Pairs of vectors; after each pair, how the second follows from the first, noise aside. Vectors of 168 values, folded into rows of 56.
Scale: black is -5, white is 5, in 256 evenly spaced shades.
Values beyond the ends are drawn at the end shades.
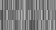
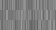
shrunk.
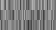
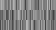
wrapped around.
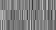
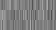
shrunk.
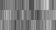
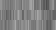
negated, shrunk.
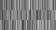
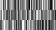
negated, scaled up.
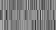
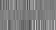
negated, partly zeroed.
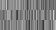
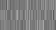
negated, shrunk.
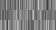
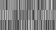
negated.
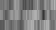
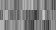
negated.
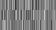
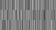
negated, shrunk.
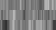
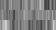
negated.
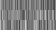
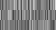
wrapped around.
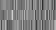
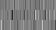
negated, partly zeroed.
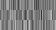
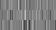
negated, partly zeroed.
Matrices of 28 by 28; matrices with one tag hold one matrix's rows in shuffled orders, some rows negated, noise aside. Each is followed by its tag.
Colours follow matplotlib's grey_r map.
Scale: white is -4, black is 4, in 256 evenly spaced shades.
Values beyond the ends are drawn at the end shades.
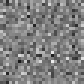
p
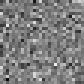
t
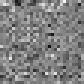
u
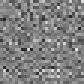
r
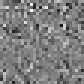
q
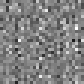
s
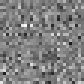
r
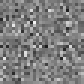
q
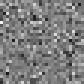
t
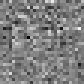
u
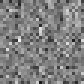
s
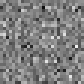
r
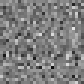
p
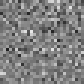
r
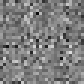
q
